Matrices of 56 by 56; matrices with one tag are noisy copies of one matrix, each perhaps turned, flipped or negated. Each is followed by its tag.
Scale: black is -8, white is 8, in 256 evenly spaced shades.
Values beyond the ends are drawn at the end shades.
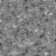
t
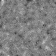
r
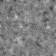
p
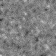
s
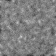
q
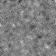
s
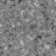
s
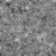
p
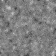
r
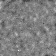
q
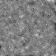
q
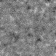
p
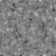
t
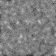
q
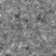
p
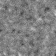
s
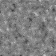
t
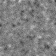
s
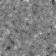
r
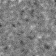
s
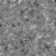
s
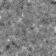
r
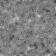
p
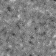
s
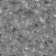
t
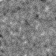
s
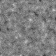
t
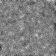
q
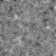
p
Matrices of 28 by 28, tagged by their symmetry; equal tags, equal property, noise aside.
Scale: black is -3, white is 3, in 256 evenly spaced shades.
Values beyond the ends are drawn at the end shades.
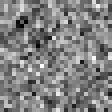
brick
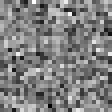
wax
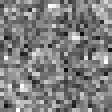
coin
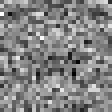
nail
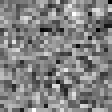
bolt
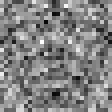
nail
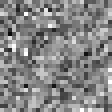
brick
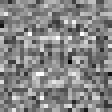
nail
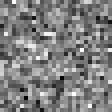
bolt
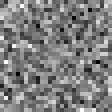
brick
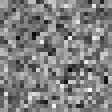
brick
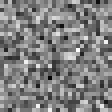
wax
